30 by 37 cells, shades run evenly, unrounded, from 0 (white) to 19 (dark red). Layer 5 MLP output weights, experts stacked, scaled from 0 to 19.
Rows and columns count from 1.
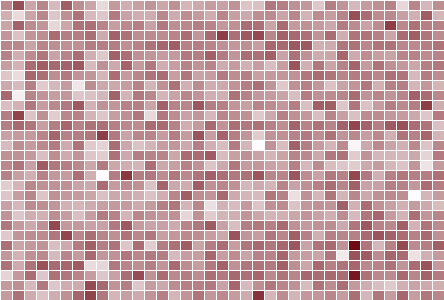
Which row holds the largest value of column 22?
30
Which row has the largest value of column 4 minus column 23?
7
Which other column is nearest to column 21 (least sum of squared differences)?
12
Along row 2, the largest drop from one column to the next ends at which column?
37
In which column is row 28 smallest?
1
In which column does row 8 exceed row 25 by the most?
13
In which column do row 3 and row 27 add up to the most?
33
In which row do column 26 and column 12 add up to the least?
29
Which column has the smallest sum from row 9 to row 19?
8
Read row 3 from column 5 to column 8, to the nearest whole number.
3 7 11 11
